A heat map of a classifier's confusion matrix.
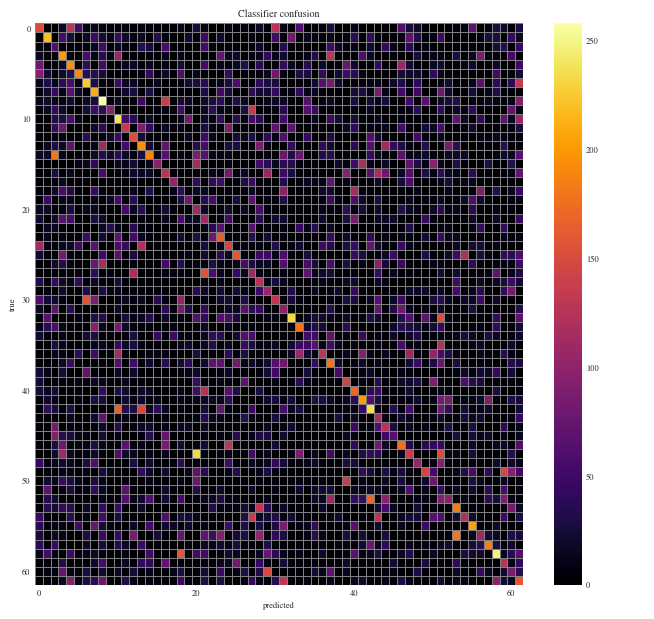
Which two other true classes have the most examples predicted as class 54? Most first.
25, 39
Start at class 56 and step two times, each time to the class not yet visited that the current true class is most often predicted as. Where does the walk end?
28
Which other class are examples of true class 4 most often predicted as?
46
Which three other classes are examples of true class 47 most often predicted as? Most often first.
20, 51, 3
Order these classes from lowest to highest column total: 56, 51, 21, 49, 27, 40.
49, 56, 27, 40, 21, 51
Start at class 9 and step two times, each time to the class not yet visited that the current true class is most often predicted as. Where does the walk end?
21
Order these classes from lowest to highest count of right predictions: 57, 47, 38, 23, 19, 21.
38, 19, 21, 47, 23, 57
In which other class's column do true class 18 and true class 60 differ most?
29
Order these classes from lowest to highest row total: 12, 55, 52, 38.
38, 12, 55, 52
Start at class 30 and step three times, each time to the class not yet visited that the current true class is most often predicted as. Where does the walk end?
31
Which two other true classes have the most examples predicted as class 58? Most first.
61, 27
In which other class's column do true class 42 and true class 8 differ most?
10
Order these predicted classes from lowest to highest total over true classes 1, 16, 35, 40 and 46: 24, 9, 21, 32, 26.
9, 26, 32, 21, 24
